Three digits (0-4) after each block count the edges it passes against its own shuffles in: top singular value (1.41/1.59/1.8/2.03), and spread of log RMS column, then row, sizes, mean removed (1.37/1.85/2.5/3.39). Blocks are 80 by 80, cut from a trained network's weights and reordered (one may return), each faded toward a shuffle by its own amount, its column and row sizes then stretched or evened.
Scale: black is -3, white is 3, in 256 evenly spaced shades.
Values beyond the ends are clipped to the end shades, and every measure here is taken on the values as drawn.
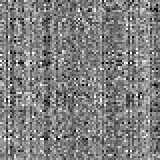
4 1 3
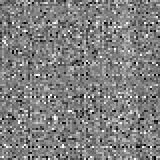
1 0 3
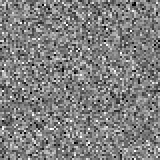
0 1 0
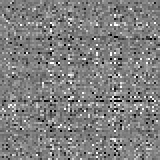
1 2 3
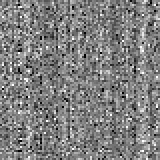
2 2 0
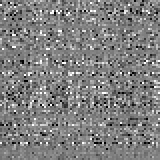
1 0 4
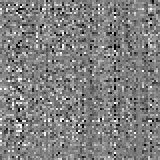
2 3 3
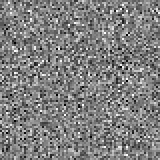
3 2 1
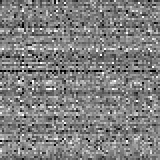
4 2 2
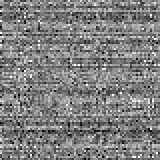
4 2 0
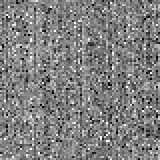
2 1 0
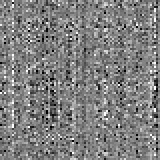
3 3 2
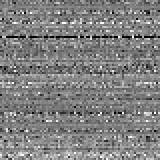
4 0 4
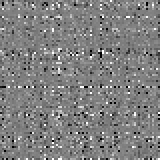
2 3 4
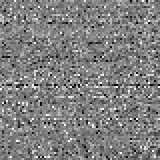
1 0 2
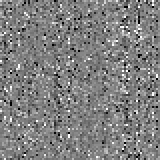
0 3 0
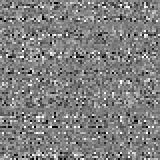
0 2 4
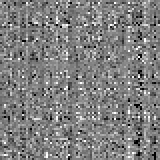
3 3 3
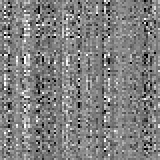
4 4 2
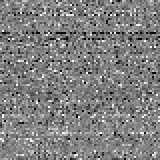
1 0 3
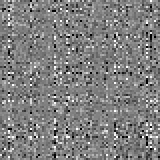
1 4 3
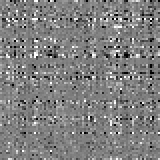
2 3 4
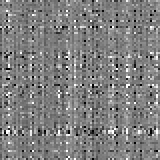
4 3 4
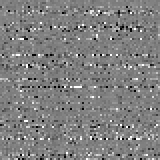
0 0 4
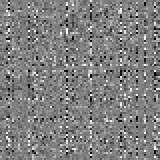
0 4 3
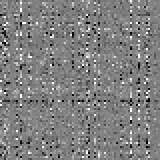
1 4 2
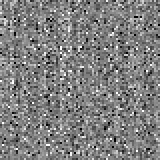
1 1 1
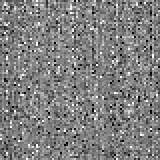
2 2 0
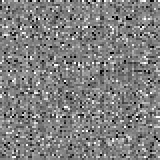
1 0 3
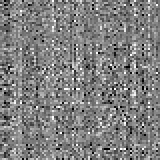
3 2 3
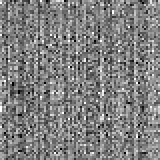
4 0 2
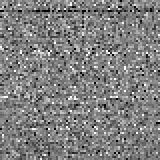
1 1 2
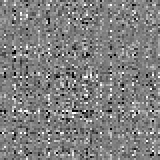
1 4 3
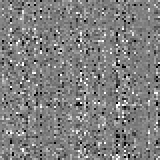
0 4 2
